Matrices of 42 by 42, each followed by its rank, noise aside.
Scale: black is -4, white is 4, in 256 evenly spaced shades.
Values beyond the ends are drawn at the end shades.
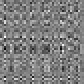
three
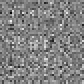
six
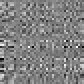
four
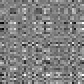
three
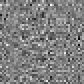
six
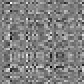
three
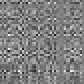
three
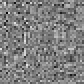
six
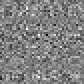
six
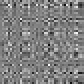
three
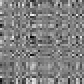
three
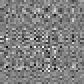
four
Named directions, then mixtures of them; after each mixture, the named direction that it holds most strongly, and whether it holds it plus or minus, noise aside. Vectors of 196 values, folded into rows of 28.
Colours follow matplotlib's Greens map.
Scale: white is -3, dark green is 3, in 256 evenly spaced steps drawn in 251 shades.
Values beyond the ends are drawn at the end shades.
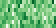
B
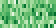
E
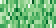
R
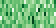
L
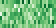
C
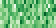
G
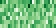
R, minus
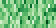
G, plus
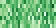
L, minus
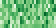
G, plus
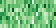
R, minus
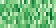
C, minus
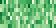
R, minus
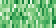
C, plus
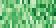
C, plus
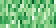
B, plus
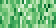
G, minus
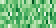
R, plus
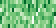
R, minus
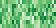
B, minus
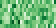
B, minus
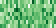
R, plus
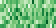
R, plus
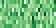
L, plus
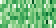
R, plus
